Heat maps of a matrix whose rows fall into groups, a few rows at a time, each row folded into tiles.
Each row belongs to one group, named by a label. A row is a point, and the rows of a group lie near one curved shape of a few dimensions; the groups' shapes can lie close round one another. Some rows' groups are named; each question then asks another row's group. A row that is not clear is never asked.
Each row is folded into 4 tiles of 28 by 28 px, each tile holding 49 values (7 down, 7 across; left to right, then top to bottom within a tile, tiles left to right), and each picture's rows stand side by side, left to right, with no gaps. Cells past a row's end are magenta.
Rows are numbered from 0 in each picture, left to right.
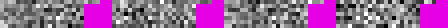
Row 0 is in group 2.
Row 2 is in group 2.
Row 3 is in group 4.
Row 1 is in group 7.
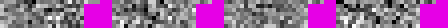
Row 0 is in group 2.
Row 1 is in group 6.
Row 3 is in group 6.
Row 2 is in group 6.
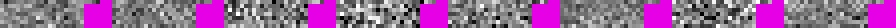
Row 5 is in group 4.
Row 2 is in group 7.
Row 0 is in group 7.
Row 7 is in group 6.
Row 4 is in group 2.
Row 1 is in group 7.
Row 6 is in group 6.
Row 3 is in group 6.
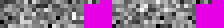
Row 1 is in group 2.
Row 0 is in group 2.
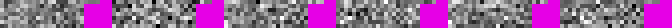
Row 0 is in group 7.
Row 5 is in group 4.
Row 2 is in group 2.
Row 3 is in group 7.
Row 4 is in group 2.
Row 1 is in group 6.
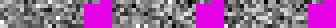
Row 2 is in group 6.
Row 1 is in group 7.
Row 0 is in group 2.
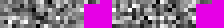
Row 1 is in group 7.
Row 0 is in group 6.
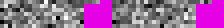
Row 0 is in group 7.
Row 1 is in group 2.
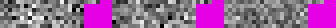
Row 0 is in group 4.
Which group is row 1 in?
2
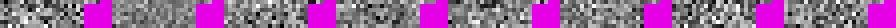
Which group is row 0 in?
4
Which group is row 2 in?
2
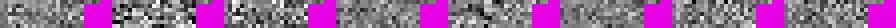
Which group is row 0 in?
7
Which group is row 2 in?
7
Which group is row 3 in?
7
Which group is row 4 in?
6
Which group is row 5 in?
7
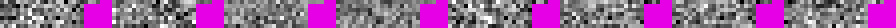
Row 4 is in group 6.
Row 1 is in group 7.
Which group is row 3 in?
6
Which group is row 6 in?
2
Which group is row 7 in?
2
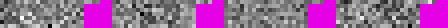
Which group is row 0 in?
4
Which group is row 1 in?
6
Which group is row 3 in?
7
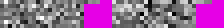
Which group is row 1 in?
6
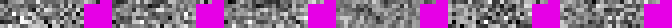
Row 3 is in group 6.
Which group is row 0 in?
4
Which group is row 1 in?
2
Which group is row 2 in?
2
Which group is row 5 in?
2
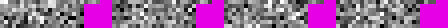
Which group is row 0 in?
6
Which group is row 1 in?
4
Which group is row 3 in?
6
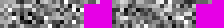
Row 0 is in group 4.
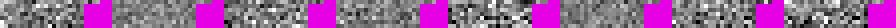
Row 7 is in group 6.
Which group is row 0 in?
2
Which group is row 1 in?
4
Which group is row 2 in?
2
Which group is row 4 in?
7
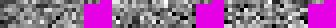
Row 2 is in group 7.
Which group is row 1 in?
6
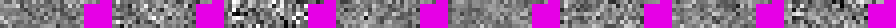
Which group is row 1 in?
4
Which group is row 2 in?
7
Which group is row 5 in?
7
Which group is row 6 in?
4
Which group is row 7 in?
7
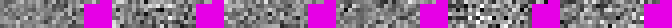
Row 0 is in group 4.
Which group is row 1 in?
2
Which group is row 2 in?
6
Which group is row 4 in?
4
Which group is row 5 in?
2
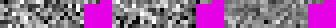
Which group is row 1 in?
6
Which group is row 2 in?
6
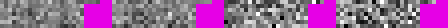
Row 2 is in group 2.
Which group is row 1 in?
4
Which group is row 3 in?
4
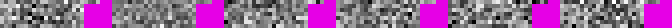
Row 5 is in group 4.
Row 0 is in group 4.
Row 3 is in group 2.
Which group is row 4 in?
2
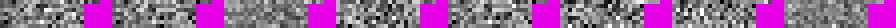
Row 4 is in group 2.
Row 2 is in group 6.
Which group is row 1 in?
2
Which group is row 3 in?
4
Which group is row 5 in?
7
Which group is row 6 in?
7
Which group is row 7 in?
4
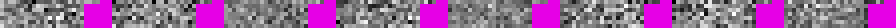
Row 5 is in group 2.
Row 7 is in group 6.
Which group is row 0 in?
2
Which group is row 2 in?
4
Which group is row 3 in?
2
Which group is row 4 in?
7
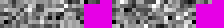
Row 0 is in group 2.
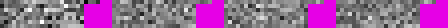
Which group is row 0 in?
2
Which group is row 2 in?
6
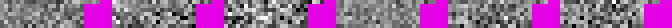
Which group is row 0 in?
7
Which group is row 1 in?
6
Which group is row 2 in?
6
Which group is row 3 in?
7
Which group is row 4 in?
4
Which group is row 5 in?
4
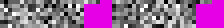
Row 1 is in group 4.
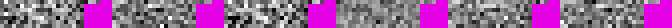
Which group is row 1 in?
2
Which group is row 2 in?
6
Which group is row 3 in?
6
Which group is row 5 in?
2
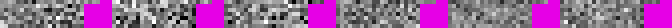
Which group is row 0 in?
2
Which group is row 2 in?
2
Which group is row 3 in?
4
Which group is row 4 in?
6
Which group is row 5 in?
6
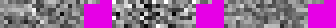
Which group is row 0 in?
6
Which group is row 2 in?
6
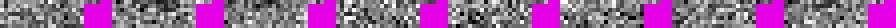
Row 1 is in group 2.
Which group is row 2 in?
2
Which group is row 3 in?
7
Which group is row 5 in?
6
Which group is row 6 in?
2
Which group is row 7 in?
2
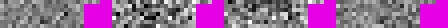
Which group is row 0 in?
4
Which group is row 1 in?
6
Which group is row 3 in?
4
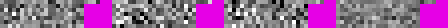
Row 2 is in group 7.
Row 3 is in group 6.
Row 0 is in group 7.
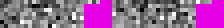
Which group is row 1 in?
2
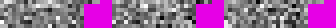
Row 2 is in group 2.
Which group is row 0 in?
2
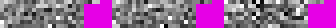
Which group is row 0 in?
2
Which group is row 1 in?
2
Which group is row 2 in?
6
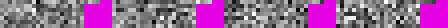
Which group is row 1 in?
2
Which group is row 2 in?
4
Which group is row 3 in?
7
